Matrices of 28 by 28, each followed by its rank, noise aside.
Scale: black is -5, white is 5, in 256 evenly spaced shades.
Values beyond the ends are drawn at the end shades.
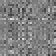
three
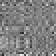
three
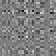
two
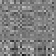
three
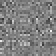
four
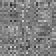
four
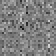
six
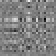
two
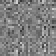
four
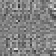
four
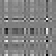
one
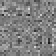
six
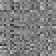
four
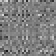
three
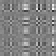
one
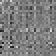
three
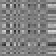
one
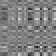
one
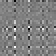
one
